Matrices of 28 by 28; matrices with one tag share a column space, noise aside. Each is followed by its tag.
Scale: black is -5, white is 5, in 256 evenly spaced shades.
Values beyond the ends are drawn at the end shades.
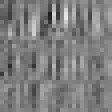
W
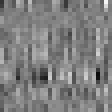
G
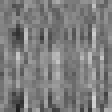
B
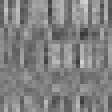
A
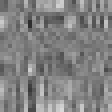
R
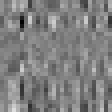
R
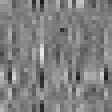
G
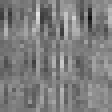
W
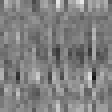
G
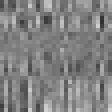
R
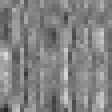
B
